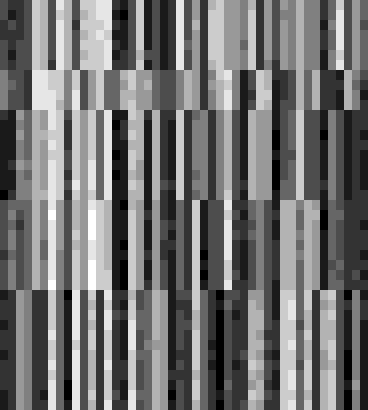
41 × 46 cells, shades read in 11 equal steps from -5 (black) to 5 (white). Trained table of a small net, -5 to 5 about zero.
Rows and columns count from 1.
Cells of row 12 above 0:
18
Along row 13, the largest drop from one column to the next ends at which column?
15
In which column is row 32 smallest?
28
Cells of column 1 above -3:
17
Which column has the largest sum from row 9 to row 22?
7
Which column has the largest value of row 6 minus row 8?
43
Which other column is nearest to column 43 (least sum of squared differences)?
27
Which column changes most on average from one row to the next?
16
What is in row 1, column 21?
-4
